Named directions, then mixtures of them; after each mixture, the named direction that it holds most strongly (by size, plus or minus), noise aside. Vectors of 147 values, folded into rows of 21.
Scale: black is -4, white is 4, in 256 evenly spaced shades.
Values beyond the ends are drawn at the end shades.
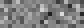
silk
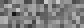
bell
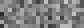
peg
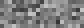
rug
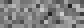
silk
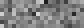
rug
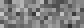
rug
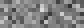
silk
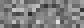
rug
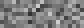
rug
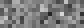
silk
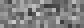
rug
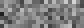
peg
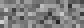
silk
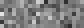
peg
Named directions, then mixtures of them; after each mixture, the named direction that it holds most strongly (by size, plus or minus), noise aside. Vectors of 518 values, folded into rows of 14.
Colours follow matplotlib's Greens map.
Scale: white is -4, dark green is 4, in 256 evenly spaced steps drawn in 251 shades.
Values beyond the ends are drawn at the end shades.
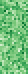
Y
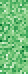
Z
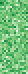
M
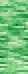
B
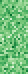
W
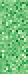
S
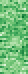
B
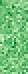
W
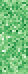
S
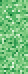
W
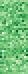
S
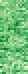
B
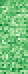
Z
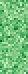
Z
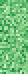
Z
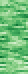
B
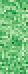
Y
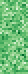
S
